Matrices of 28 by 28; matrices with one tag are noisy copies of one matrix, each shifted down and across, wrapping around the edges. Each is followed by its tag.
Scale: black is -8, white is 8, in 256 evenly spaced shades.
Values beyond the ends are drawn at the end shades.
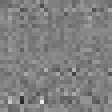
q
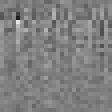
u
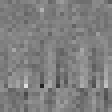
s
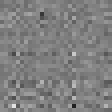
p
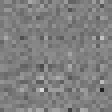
p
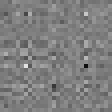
p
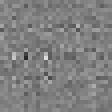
q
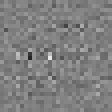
q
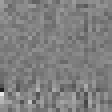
u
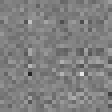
p
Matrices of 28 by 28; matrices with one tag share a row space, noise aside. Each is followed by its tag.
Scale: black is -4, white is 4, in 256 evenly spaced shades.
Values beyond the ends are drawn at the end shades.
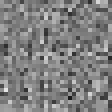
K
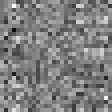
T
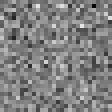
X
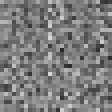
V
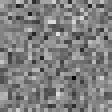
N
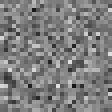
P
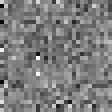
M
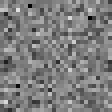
P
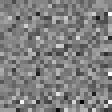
X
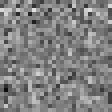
P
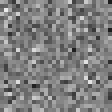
P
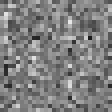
P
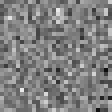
X
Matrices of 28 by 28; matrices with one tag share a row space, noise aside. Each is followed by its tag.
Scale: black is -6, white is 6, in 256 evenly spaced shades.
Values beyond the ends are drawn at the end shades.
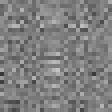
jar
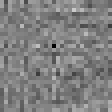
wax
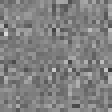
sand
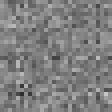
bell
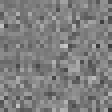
sand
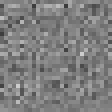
jar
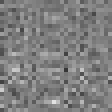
jar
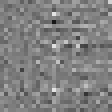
wax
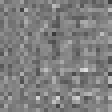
wax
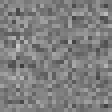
bell
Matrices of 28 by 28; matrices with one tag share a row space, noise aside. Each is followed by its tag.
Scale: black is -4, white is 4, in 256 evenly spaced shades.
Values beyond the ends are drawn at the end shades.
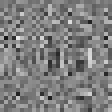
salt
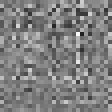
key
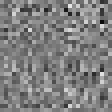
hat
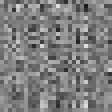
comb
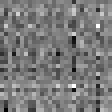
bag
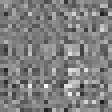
hat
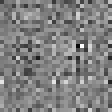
key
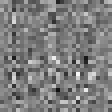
comb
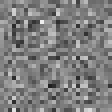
comb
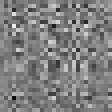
comb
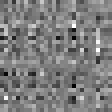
bag
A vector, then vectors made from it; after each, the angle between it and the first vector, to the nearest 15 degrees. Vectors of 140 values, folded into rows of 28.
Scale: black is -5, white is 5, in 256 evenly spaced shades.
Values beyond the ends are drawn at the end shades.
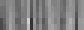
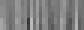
165 degrees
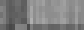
105 degrees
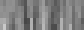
120 degrees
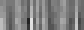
165 degrees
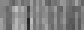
135 degrees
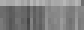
105 degrees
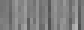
120 degrees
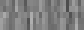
135 degrees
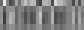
75 degrees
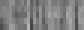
30 degrees
